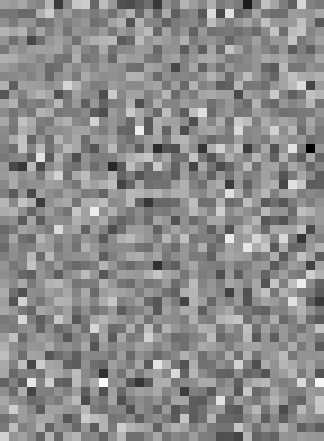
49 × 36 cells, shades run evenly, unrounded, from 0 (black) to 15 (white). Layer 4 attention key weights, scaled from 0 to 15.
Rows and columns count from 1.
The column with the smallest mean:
20
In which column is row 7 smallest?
13
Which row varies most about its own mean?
17
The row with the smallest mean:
19
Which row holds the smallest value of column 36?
34
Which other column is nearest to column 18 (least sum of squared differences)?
35
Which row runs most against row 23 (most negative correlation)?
22
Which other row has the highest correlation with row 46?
25
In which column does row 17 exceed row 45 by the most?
33
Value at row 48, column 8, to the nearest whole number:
8
